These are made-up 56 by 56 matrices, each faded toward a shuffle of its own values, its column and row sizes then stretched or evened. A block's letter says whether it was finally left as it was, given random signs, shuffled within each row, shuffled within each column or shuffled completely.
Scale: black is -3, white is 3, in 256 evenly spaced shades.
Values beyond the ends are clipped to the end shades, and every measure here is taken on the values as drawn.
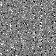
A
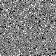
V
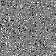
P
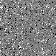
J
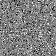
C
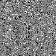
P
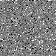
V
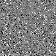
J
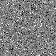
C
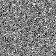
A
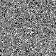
J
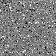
V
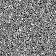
C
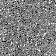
C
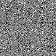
J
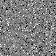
A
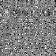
P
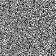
A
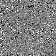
J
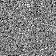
V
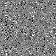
P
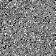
J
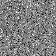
A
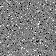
C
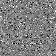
V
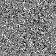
A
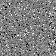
A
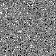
J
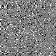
P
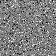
C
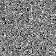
J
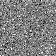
C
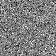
C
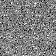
V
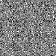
P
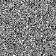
J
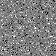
V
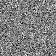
C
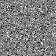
P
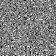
P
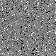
A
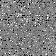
V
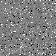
J
